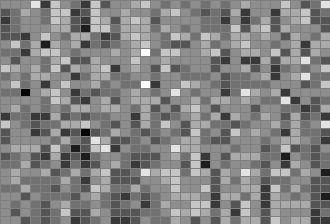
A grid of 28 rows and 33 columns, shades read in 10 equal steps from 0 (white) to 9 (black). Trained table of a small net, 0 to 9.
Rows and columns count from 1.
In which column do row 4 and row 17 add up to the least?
24
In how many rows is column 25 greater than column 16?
4
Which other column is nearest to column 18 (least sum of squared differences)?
26
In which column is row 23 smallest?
18
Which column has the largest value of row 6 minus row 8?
31
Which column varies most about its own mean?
33
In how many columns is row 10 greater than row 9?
17
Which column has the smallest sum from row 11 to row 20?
20
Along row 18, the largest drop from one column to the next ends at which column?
10
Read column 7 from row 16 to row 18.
3 7 3
